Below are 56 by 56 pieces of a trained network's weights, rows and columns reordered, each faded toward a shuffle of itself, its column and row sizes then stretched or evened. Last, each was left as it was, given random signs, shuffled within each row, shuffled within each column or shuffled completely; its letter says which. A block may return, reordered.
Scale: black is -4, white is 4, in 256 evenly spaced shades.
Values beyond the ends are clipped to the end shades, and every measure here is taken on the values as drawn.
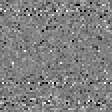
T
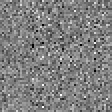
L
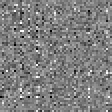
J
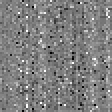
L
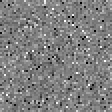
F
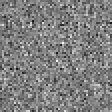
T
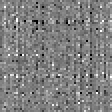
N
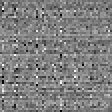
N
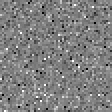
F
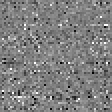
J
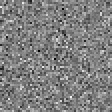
L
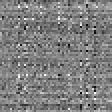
N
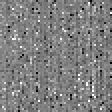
L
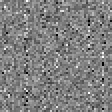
L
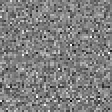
N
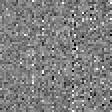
L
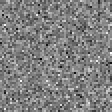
F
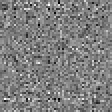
J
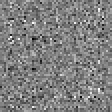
J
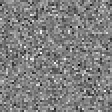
F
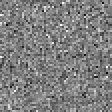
F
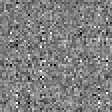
J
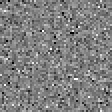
F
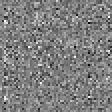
J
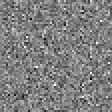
L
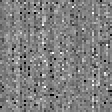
L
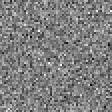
F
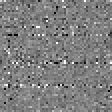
J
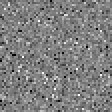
F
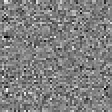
N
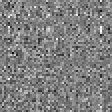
N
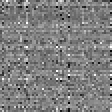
N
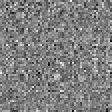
N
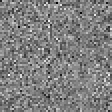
L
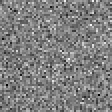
F
